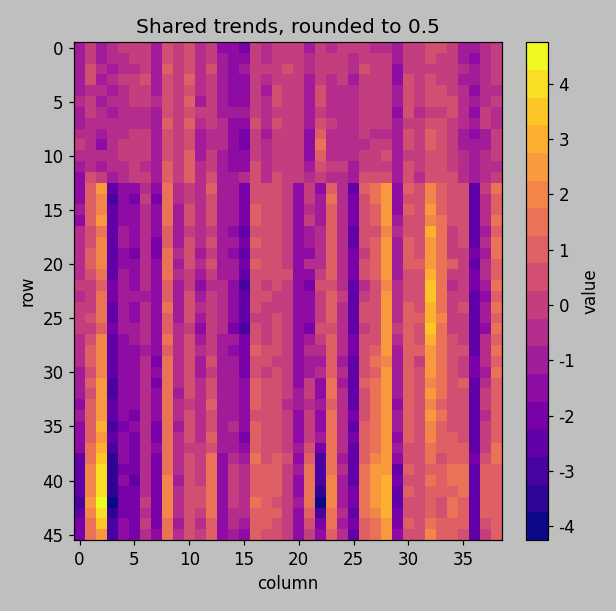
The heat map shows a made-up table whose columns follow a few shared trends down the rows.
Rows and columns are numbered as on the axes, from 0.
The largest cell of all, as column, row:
2, 42
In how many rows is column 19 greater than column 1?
6
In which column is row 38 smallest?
3
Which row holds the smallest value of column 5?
40
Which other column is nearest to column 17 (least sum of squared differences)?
35
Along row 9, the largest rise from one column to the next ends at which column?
22
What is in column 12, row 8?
-0.5
